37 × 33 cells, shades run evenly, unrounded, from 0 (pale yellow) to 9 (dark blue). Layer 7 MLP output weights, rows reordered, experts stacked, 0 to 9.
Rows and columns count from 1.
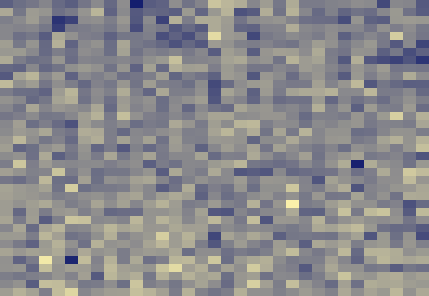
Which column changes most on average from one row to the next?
20
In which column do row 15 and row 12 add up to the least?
10
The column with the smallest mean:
23
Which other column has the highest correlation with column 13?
9
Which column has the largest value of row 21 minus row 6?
28
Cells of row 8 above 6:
6
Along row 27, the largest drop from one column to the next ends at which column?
33
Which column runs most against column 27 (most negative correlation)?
18
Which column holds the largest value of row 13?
17
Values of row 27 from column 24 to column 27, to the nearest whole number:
6 6 4 2
